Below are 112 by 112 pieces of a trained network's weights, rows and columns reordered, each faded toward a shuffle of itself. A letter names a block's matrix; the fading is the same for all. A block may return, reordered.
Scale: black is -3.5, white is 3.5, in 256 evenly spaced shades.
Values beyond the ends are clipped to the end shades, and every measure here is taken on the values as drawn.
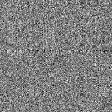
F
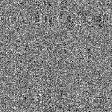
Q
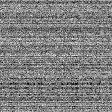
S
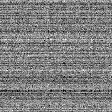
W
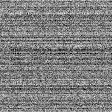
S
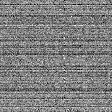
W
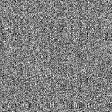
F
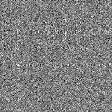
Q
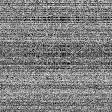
S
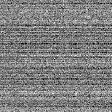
W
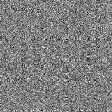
Q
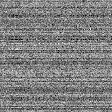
S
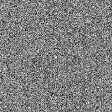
F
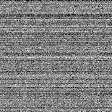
W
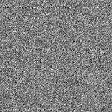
F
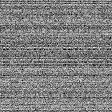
S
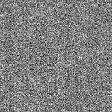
F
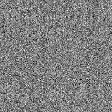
F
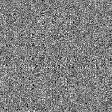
Q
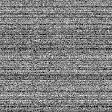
W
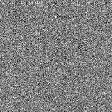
F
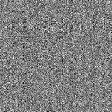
F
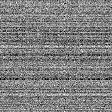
W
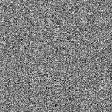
F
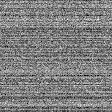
S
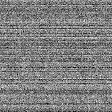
W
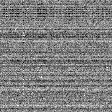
W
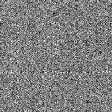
Q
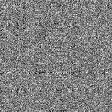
F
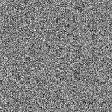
F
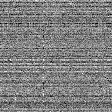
W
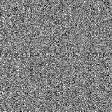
Q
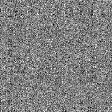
Q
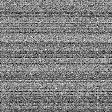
S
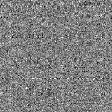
Q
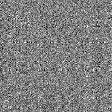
Q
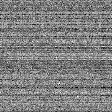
S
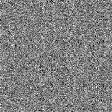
Q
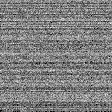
S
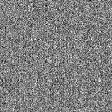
F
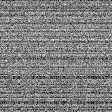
S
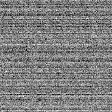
W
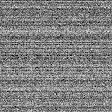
S
